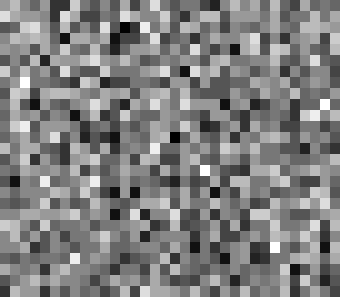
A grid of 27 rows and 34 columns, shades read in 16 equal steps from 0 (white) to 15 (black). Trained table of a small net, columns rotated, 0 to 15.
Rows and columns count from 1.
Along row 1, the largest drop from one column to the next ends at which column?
8
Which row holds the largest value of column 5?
6
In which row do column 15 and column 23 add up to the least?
27
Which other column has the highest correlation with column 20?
15
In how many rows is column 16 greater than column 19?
12
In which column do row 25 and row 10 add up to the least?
16
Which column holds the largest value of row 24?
23
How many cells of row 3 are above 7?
16
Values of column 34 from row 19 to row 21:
8 5 4
